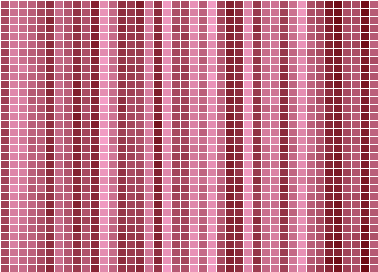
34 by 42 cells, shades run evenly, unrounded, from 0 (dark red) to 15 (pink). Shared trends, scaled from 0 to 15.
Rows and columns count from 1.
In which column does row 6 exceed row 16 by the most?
18
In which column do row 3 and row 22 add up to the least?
38
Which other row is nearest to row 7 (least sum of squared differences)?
27
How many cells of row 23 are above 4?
31
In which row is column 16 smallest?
1
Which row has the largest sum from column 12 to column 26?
17
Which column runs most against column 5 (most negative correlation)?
32
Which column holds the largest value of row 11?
28
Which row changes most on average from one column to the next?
4
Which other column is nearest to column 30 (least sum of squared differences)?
13
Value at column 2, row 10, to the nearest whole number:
11
